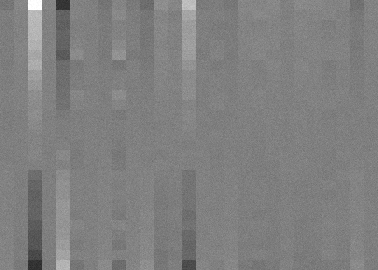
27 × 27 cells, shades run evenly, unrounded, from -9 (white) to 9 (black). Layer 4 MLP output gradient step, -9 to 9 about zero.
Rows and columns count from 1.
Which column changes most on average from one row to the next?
3
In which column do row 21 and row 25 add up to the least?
5
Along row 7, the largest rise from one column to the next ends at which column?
4
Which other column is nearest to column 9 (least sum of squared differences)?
6
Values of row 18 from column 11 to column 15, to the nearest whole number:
0 0 0 1 0
